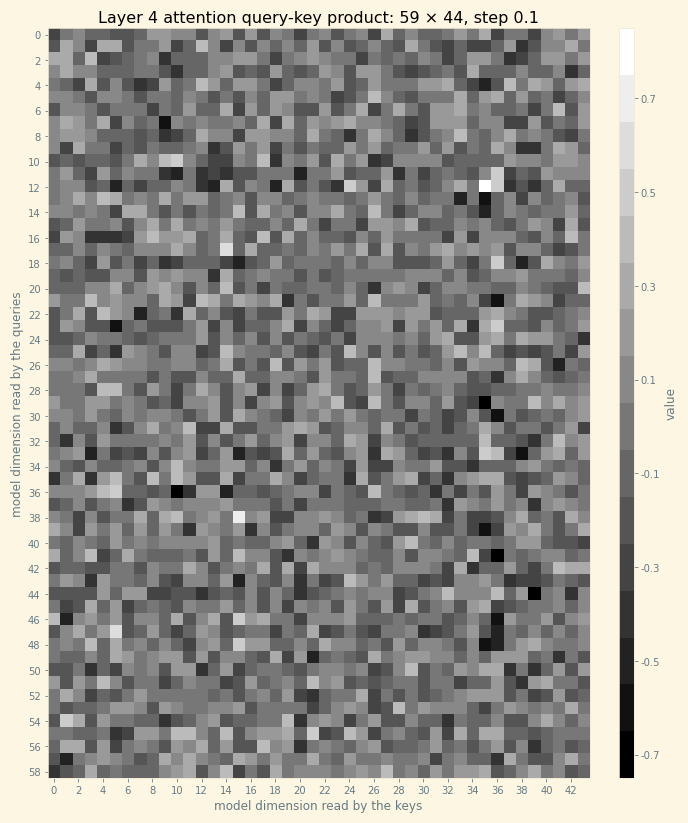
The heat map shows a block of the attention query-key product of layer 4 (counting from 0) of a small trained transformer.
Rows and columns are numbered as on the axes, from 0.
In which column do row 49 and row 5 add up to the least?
41
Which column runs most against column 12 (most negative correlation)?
35
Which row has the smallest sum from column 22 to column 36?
47
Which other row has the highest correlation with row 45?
58
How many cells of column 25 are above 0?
25
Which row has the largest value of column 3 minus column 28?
45
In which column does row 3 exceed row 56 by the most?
34
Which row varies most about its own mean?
12
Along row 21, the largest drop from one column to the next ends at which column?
19
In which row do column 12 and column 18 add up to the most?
21
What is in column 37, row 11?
-0.3
